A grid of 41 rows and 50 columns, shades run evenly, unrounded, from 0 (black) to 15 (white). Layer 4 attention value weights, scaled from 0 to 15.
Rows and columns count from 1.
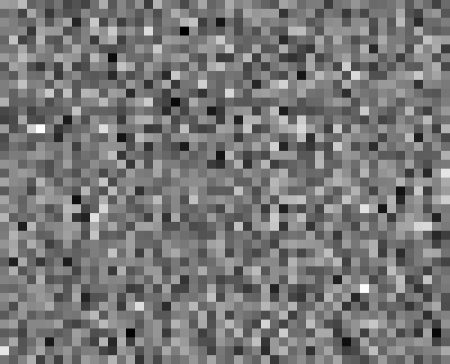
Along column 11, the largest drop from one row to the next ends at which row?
5
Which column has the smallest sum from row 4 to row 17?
42
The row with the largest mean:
23
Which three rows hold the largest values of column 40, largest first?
9, 22, 15
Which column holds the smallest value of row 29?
45
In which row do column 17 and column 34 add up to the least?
17
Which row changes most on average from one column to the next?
38
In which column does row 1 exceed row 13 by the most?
32
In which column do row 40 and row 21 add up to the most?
1
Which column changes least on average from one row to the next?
44
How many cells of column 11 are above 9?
8
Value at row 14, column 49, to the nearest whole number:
6
